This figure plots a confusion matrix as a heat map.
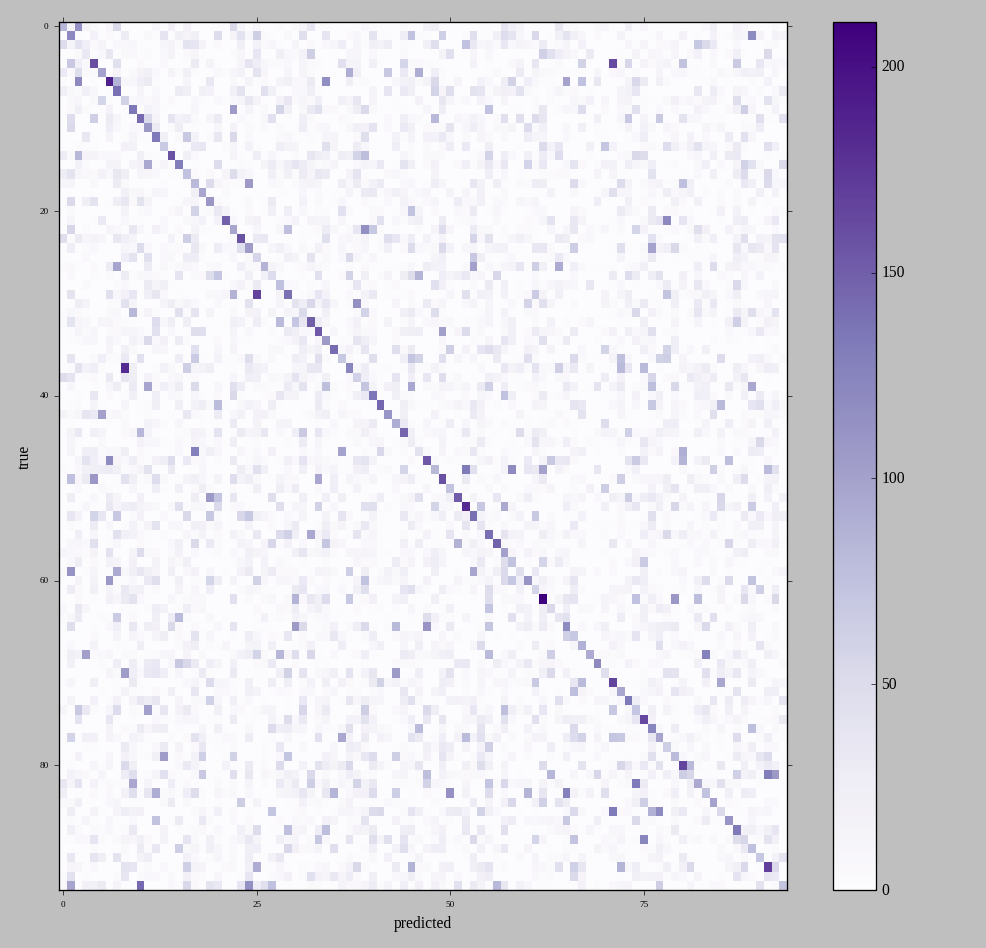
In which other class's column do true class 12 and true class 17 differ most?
24
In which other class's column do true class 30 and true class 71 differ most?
38
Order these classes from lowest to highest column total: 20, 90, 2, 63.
63, 90, 20, 2
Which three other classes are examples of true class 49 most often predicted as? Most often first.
4, 33, 1
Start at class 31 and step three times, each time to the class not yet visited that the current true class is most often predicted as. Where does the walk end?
39
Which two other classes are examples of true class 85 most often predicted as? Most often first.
71, 77
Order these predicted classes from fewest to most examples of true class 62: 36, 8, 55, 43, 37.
36, 43, 8, 55, 37
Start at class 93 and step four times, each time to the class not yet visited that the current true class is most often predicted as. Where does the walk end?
57
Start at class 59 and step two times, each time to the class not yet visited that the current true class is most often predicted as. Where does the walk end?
89
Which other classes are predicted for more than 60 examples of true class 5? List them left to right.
37, 42, 46
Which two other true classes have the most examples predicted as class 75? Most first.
88, 37
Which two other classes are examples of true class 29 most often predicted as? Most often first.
25, 22
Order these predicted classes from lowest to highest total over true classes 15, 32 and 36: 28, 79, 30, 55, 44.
79, 55, 44, 28, 30
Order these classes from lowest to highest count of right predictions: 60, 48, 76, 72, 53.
48, 72, 60, 76, 53
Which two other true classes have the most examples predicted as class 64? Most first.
26, 37
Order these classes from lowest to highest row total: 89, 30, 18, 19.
18, 19, 89, 30
